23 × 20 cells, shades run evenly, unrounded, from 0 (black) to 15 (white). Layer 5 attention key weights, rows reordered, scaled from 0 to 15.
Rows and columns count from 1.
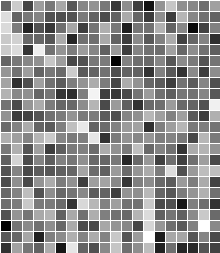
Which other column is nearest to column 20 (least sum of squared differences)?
15
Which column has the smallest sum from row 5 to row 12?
11
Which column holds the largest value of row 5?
4
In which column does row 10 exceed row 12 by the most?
20
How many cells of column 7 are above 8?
9
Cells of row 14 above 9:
6
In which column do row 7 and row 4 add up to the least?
17
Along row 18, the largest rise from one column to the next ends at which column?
12
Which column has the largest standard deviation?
14
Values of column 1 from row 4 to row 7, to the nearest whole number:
12 12 6 9
